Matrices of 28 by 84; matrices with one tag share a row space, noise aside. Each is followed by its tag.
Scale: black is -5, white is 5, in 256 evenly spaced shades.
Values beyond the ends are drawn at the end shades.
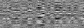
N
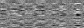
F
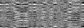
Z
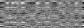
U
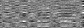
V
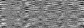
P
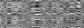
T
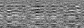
T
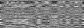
U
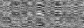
N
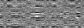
T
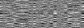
Z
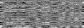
U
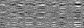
F
